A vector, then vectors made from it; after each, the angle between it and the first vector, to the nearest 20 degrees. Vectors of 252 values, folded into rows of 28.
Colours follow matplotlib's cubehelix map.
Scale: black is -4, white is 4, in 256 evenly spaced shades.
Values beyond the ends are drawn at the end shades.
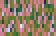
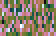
20 degrees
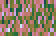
20 degrees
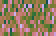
60 degrees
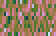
80 degrees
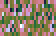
20 degrees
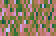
40 degrees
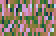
40 degrees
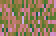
80 degrees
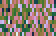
120 degrees
